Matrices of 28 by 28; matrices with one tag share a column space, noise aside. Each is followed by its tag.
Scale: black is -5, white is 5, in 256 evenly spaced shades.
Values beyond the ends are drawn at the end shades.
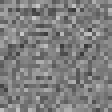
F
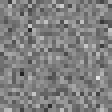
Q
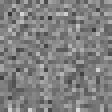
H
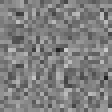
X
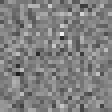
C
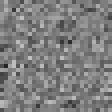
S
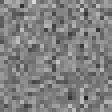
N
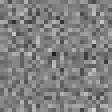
Q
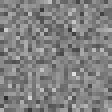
H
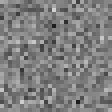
S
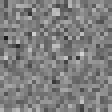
F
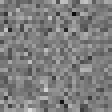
H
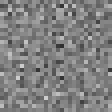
C
